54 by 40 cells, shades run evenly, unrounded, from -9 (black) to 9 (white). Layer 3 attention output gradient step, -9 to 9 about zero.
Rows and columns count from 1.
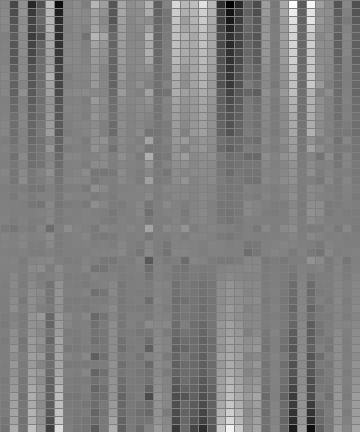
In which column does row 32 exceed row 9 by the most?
26
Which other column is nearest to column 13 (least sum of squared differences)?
40
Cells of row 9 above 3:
4
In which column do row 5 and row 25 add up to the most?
33
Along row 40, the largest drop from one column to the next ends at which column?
6
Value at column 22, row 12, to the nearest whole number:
2
